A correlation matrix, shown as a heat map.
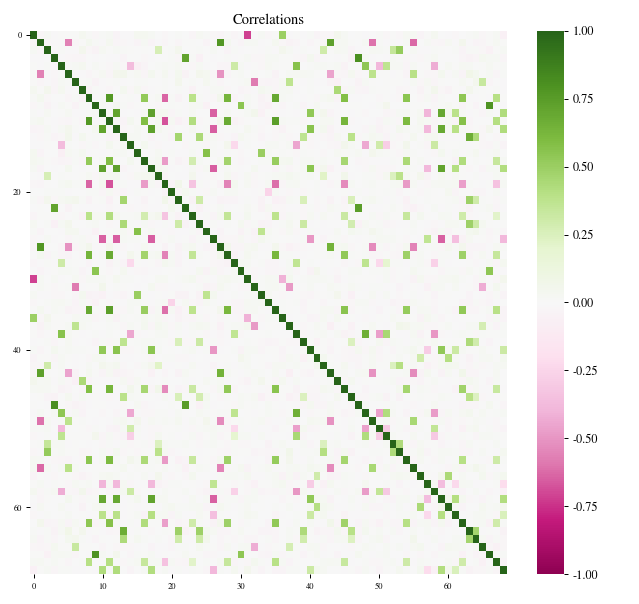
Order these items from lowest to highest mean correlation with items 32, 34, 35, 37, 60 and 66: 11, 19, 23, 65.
19, 65, 23, 11
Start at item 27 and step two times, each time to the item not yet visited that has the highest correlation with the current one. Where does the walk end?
43
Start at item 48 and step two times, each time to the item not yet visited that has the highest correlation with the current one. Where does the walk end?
4
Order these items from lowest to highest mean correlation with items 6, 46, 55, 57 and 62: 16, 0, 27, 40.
27, 40, 0, 16
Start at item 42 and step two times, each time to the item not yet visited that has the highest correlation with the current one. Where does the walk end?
2
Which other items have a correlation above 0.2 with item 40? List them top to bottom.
10, 12, 17, 59, 61, 68
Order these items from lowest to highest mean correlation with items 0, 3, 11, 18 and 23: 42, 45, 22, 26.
26, 42, 22, 45
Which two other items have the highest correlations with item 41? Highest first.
60, 56
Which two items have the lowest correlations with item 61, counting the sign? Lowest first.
26, 57
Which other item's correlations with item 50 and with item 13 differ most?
63
